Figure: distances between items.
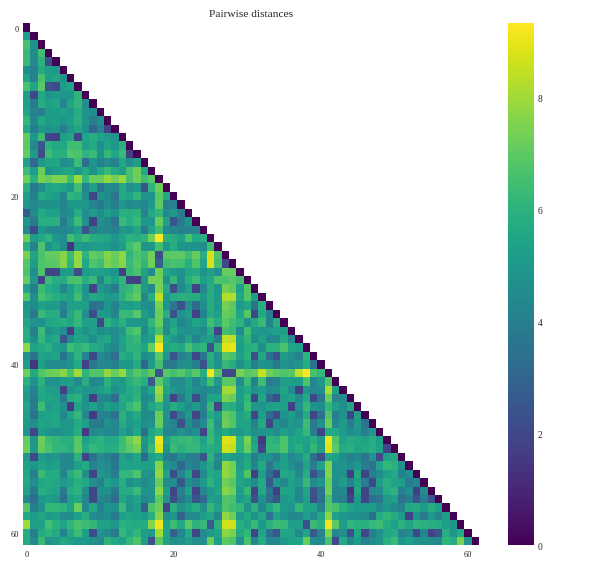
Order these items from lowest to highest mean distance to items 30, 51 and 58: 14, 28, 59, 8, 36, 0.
14, 8, 36, 59, 0, 28
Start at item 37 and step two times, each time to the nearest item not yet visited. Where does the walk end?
5
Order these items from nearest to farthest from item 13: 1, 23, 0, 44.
1, 44, 23, 0
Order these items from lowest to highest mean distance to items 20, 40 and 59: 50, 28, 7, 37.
37, 50, 7, 28
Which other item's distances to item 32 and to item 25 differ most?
49
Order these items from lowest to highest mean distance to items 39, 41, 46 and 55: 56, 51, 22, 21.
56, 51, 21, 22
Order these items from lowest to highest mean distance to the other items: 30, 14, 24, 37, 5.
24, 5, 37, 14, 30
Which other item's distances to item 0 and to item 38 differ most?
59
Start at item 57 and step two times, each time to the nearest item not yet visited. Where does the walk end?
16
